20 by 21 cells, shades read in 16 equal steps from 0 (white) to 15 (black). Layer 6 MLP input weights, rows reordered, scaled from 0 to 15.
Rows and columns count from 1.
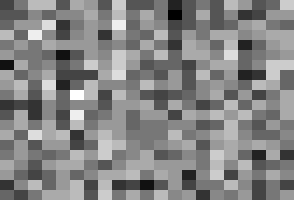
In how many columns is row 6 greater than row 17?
9
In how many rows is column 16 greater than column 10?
5
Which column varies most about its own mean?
6
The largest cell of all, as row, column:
2, 13
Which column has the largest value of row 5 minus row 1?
18
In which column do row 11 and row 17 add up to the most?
3
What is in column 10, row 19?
11
